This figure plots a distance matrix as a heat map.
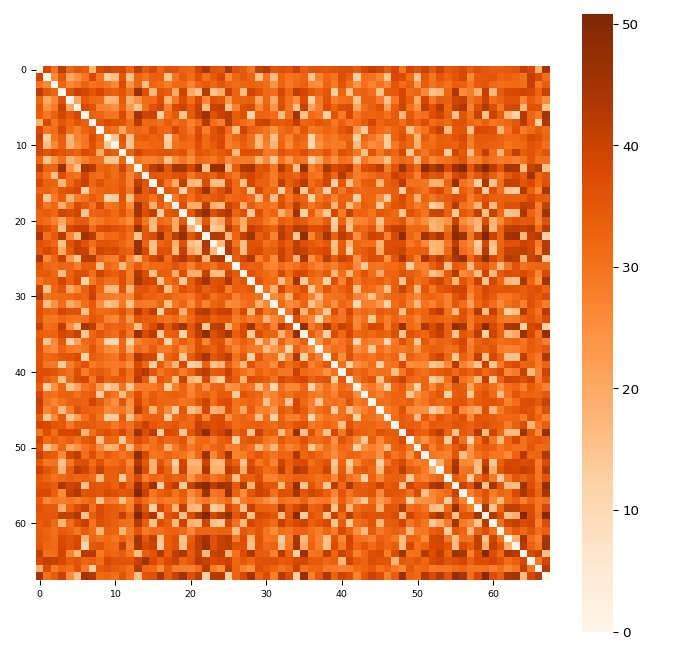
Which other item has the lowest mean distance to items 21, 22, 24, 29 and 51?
39
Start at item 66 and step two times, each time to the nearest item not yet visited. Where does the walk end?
0
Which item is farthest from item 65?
14
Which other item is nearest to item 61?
54
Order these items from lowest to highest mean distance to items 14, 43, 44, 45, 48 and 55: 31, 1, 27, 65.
31, 1, 27, 65
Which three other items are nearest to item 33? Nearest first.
37, 44, 30
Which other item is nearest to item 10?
36
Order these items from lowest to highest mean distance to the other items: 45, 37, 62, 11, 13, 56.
45, 37, 62, 11, 56, 13
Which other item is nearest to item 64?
34
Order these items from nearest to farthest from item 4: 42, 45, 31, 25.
42, 31, 25, 45
